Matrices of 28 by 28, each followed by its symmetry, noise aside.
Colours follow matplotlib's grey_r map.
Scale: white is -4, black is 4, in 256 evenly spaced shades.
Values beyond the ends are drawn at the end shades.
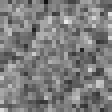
no symmetry.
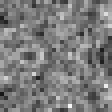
mirrored top to bottom.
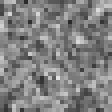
antisymmetric.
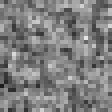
antisymmetric.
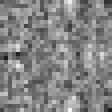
mirrored top to bottom.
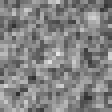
symmetric across the other diagonal.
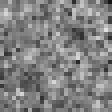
symmetric across the other diagonal.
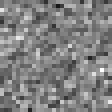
same after a half turn.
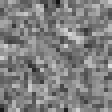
antisymmetric.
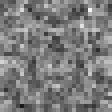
mirrored left to right.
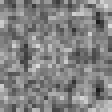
mirrored top to bottom.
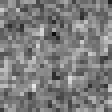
same after a half turn.
